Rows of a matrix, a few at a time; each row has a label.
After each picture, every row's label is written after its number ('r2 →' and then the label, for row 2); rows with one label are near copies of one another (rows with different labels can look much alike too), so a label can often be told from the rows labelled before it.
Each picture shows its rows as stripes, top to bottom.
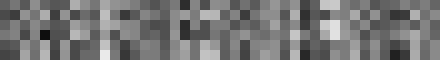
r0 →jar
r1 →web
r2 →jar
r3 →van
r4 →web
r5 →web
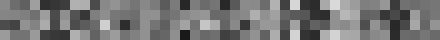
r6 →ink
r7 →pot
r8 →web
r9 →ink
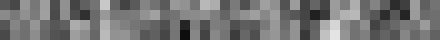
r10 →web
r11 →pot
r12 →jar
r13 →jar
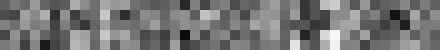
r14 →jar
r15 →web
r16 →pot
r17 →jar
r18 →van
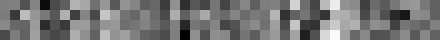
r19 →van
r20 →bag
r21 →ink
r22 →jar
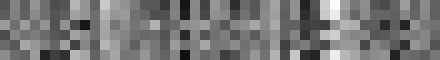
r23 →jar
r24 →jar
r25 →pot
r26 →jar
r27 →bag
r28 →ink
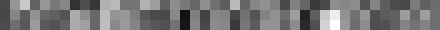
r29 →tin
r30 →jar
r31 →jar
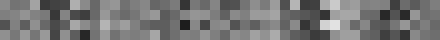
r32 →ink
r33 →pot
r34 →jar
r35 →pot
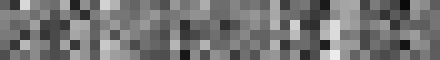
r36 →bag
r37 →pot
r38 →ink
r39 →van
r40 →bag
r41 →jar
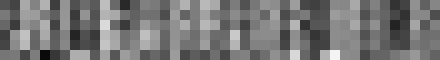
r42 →web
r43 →bag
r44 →web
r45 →tin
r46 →tin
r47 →van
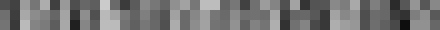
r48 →web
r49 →bag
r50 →bag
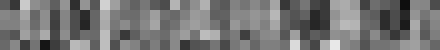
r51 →bag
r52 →pot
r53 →pot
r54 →web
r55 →van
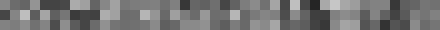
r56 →ink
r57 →tin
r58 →pot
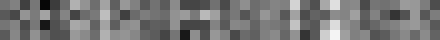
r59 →van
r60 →web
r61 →van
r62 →jar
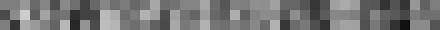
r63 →pot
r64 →tin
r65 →bag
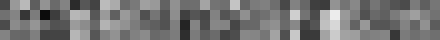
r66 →tin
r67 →van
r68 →jar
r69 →ink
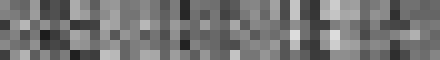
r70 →ink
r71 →ink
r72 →tin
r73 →van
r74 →ink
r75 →tin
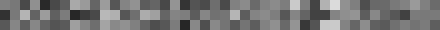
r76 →van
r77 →tin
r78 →jar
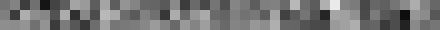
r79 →van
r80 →bag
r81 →pot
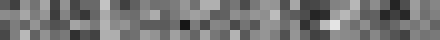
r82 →web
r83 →pot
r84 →jar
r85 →tin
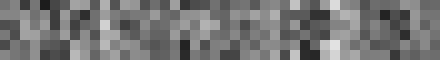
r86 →van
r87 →pot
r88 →web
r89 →bag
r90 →jar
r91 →ink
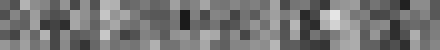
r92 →bag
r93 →jar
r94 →ink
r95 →web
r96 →pot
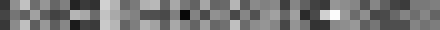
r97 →tin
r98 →jar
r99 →tin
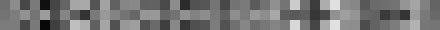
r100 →van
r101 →pot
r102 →van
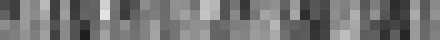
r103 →web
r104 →web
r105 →pot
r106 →pot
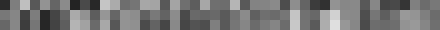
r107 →tin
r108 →van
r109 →van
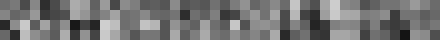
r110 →van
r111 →ink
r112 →tin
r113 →bag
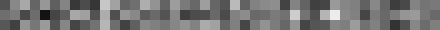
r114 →tin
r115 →van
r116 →web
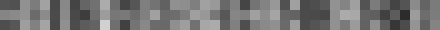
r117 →web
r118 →pot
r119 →web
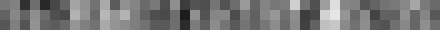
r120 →van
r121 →jar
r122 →jar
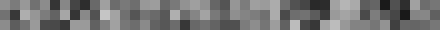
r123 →pot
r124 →bag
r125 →ink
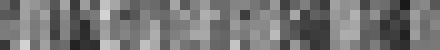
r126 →bag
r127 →web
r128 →pot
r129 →pot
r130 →tin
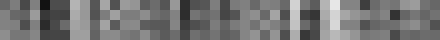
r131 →van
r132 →ink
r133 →van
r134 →ink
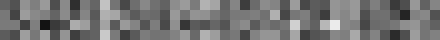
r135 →web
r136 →bag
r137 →van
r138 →web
